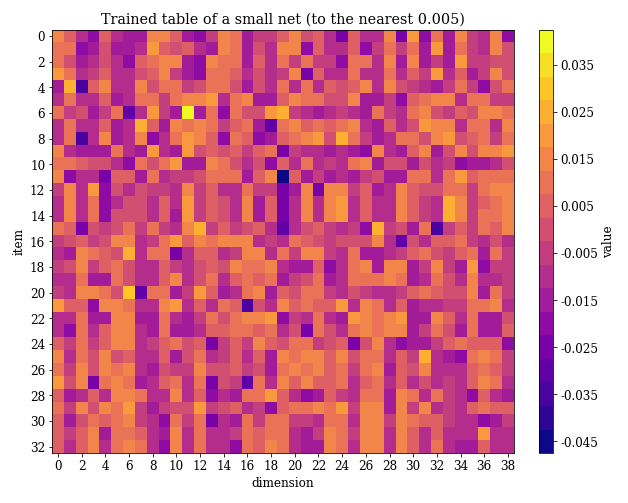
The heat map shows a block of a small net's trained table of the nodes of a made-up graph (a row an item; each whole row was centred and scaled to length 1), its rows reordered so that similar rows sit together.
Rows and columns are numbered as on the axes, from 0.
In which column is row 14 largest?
33
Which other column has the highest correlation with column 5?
27
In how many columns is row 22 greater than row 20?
16
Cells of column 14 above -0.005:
19
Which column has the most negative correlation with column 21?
18
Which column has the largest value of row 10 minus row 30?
13
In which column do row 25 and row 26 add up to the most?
31
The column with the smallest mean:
7
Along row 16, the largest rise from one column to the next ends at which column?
30
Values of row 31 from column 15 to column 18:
-0.005 0.01 0.005 0.01
